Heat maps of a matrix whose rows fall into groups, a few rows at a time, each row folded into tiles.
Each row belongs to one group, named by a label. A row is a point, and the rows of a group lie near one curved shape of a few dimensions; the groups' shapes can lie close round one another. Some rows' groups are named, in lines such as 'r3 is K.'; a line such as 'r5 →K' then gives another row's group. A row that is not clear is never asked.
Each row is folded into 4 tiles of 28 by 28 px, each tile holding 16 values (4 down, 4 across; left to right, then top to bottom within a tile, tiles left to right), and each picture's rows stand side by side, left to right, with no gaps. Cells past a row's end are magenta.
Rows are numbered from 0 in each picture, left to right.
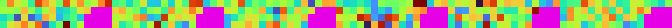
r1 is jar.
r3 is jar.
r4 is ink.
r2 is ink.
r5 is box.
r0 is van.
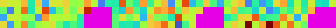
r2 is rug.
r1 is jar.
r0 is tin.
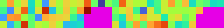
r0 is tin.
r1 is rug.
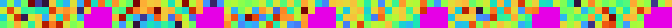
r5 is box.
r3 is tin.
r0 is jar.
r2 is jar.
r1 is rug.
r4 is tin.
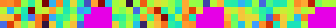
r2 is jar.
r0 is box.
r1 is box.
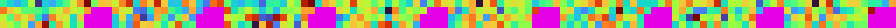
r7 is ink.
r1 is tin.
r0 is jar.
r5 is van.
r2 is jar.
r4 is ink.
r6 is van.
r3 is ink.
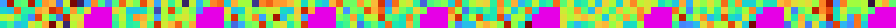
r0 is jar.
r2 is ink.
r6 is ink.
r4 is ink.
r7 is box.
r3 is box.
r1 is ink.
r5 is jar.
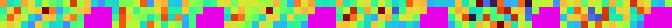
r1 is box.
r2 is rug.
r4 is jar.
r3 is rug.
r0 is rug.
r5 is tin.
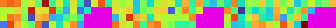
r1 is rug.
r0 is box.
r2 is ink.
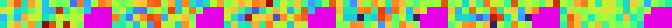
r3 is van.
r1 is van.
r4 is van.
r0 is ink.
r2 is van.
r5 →box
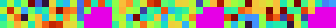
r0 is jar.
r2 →rug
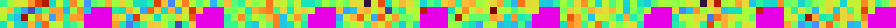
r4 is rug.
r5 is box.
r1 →jar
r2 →box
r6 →ink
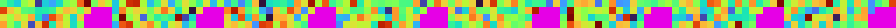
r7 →van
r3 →ink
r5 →box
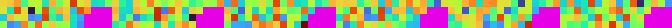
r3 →tin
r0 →tin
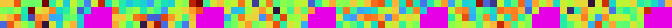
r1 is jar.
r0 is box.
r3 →van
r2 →ink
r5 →ink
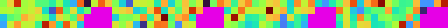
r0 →ink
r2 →rug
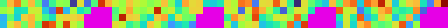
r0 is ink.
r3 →tin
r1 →rug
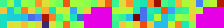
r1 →van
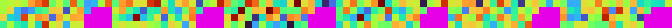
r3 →van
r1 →van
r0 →van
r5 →van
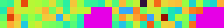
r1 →ink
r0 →box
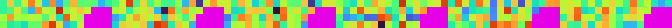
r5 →rug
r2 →ink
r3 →van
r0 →jar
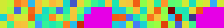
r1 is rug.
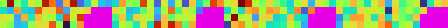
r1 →ink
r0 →jar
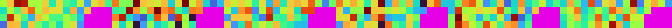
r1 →rug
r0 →box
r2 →tin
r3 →box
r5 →jar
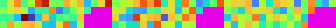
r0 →van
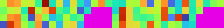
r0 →box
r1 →box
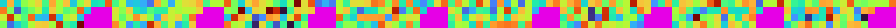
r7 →van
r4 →ink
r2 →rug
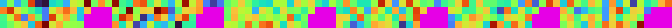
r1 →rug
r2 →rug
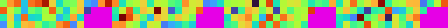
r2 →ink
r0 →tin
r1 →rug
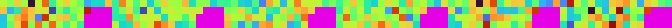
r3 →rug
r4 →ink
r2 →jar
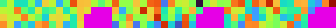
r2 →tin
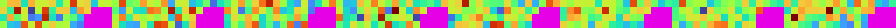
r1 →jar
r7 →rug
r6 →rug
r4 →ink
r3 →van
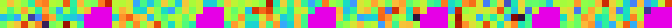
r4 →box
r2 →box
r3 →van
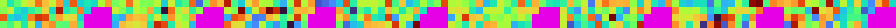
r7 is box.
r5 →ink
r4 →rug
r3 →ink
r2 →rug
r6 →jar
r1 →ink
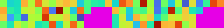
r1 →ink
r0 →van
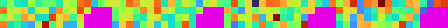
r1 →box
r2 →ink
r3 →tin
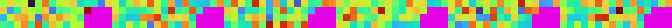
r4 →tin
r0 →ink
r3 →rug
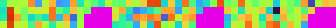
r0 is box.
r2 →ink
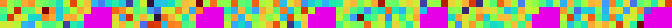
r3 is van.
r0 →rug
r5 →ink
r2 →jar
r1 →jar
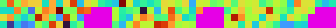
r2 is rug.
